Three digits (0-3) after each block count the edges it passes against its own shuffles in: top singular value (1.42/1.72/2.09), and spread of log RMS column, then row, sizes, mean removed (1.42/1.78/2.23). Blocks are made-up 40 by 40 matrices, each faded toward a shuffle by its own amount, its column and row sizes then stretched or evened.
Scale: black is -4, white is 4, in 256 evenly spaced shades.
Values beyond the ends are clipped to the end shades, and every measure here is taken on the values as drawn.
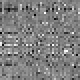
3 0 2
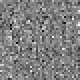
1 1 0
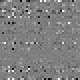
0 1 3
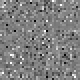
0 0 2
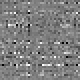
2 1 3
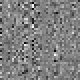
2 3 0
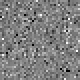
0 0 0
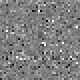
0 0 2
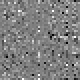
1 3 1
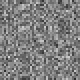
2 1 0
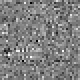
1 0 1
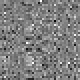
2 2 0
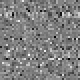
2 0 2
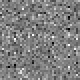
0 2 0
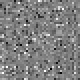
1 1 1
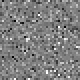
0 0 0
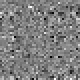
2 1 2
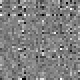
2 3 2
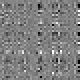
3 3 2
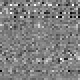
1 0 3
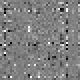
2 3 2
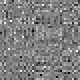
3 1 1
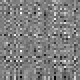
3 3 2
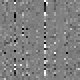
2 3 0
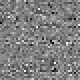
2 1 1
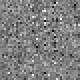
0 2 0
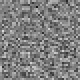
2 0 0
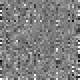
2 3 1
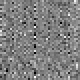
2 2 0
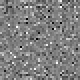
2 0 0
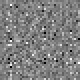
0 2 1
